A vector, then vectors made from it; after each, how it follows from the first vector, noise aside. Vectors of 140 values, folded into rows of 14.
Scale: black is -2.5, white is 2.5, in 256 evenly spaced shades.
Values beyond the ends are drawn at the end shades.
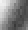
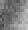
reversed, shrunk.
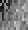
negated, partly zeroed.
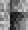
wrapped around, negated.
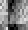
wrapped around, negated.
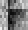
wrapped around, negated.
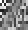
sign-scrambled.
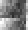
wrapped around.
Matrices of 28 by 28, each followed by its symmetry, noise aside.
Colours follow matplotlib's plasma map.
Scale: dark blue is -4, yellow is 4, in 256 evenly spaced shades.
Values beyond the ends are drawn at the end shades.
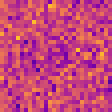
mirrored top to bottom.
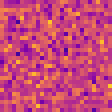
antisymmetric.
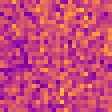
antisymmetric.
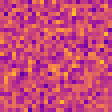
symmetric.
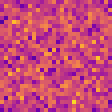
same after a half turn.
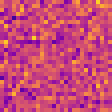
antisymmetric.
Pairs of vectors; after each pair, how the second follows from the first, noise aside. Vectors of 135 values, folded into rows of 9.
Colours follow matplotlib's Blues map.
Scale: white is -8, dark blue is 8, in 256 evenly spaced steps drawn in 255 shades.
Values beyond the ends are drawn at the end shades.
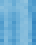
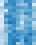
reversed, negated, scaled up.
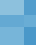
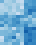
scaled up.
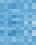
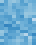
shuffled.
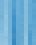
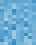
sign-scrambled.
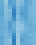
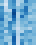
scaled up.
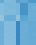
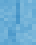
reversed, shrunk.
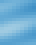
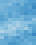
copied.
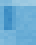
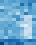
reversed, negated, scaled up.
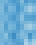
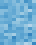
sign-scrambled.
